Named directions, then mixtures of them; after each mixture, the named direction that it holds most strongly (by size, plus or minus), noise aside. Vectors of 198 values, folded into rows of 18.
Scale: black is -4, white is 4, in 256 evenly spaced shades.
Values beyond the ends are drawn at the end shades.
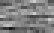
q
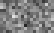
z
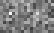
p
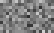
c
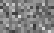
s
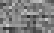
q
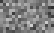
s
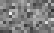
p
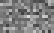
c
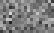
p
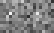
p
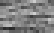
q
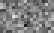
z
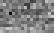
p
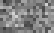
z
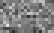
s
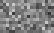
s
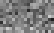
p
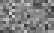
p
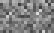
c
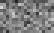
z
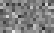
s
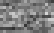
q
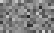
c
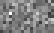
p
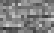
q
